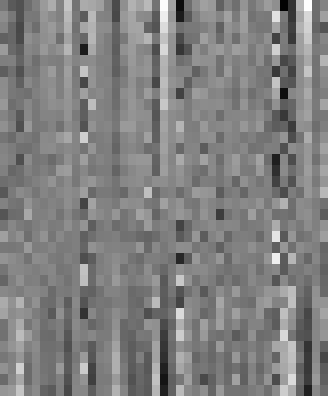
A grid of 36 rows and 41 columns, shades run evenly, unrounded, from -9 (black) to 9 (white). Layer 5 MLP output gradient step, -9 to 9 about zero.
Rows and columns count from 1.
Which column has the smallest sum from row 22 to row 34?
21
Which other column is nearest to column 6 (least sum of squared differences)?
27
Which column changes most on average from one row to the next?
35
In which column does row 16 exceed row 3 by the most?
41
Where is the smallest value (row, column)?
1, 36
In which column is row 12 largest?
23
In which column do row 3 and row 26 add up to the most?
11
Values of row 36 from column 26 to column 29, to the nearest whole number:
1 -2 2 -1
